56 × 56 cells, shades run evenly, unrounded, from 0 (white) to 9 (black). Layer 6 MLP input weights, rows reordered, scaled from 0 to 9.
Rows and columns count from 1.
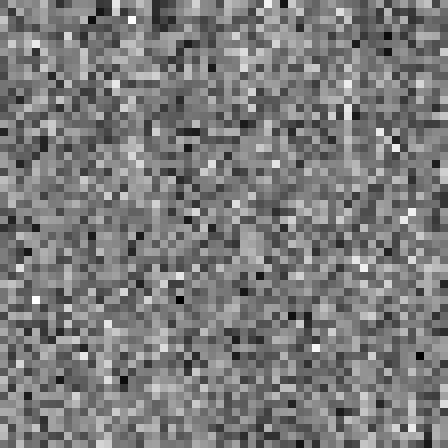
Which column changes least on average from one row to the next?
54
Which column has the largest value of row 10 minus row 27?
52
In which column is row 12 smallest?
32
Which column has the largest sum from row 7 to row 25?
23
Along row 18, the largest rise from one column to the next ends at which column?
50
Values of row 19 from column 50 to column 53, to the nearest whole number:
1 7 3 3
